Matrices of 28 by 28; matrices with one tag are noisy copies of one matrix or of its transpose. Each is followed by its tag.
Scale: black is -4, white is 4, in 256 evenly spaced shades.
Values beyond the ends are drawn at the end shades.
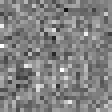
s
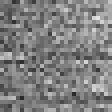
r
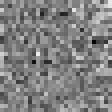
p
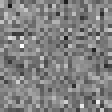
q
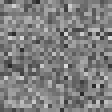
q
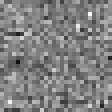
q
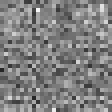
q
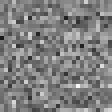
s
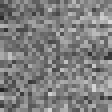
r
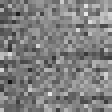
r
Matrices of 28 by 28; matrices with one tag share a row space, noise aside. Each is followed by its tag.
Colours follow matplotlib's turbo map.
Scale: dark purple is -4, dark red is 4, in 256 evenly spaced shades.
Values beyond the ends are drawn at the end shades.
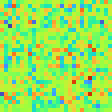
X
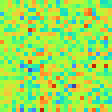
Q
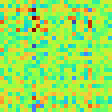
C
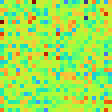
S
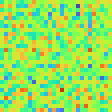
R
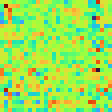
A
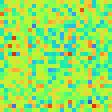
X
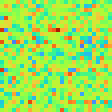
X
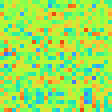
X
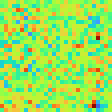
A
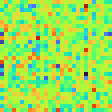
S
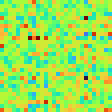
S
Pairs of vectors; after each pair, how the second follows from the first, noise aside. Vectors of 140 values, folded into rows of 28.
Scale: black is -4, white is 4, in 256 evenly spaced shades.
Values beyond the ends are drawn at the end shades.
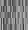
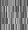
wrapped around, negated.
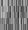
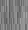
reversed, shrunk.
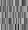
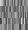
wrapped around, negated.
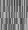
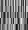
negated, scaled up.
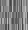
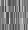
wrapped around.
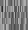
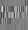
negated, partly zeroed.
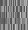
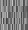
reversed.
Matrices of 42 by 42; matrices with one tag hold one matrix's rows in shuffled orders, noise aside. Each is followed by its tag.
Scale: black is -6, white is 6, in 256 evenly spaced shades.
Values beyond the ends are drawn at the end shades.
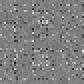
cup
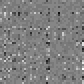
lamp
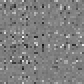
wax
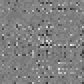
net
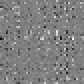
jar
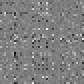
cup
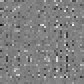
jar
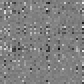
lamp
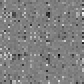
lamp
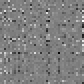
lamp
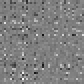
wax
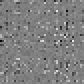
jar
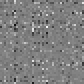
cup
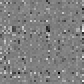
lamp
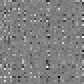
lamp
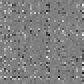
lamp
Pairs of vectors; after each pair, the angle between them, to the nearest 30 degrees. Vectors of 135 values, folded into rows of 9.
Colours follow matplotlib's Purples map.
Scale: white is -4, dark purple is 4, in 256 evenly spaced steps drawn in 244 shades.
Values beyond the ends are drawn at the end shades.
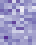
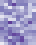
60 degrees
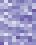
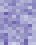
120 degrees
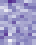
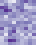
150 degrees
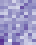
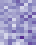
120 degrees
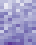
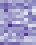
90 degrees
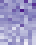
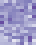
60 degrees
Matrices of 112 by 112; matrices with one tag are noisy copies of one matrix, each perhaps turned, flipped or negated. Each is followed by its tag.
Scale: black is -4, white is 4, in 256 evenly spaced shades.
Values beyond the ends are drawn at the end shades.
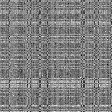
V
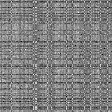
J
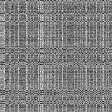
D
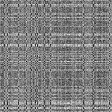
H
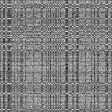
H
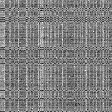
D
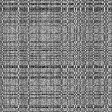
H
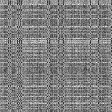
D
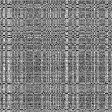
H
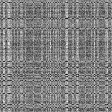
H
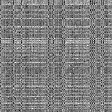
D
